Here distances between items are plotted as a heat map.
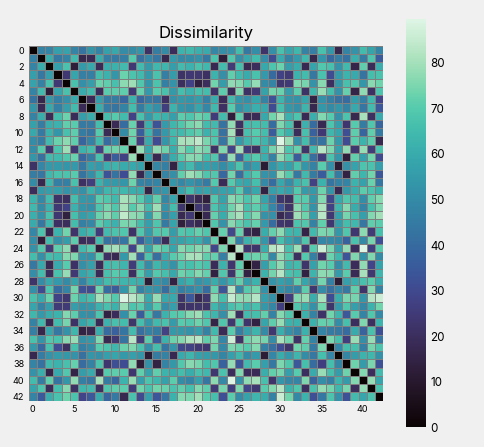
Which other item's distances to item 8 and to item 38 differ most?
24
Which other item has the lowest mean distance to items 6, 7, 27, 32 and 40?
34
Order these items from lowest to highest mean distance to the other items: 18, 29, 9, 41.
29, 9, 18, 41
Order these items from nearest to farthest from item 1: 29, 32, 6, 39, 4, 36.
6, 29, 36, 4, 32, 39
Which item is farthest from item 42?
30
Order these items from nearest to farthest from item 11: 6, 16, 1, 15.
15, 6, 1, 16
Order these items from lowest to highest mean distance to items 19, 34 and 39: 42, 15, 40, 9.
40, 42, 9, 15
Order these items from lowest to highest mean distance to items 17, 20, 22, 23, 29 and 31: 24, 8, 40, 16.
16, 40, 8, 24
